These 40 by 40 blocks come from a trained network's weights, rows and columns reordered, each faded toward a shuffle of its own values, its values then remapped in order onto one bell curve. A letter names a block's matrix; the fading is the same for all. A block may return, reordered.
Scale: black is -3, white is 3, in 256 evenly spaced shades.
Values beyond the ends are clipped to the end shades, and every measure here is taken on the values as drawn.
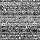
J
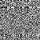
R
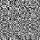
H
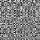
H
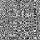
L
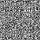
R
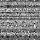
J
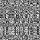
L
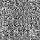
R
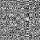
L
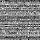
J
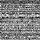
J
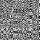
H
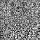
R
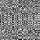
L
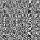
H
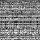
J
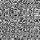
L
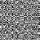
H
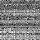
J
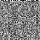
R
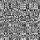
L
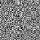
H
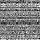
J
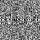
R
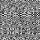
L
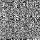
R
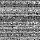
J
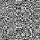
H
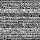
J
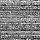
J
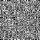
R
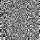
H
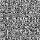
R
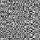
H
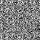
R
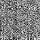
R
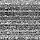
J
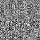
R
